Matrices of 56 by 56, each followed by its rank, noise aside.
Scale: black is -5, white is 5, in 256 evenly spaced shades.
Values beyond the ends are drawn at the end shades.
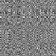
four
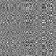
four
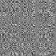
six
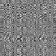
four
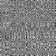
four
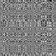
three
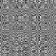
three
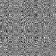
four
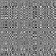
three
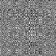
six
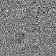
eight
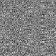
eight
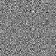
eight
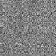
eight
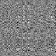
six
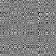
three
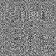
eight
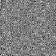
eight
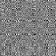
four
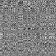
six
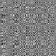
four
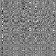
four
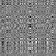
three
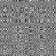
four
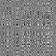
four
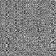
eight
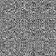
eight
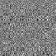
six
